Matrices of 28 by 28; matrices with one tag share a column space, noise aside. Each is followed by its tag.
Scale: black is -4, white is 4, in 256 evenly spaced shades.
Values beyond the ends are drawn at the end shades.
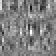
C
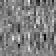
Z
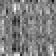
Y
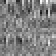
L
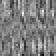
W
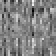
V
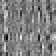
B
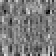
Y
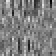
W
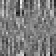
W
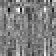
V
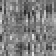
B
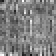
Y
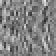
Z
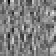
Z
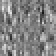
B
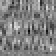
C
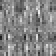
B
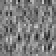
Z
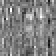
V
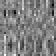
W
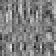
B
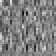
Z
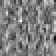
Z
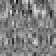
L
